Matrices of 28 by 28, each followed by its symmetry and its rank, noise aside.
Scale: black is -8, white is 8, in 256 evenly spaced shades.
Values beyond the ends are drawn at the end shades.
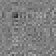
symmetric, rank four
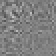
no symmetry, rank three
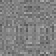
no symmetry, rank four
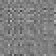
antisymmetric, rank two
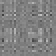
no symmetry, rank two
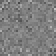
symmetric, rank four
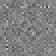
symmetric, rank four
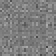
symmetric, rank four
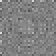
symmetric, rank three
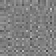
no symmetry, rank three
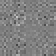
symmetric, rank three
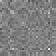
symmetric, rank three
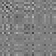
symmetric, rank two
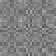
no symmetry, rank three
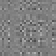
antisymmetric, rank two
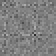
symmetric, rank four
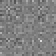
symmetric, rank four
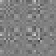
symmetric, rank two
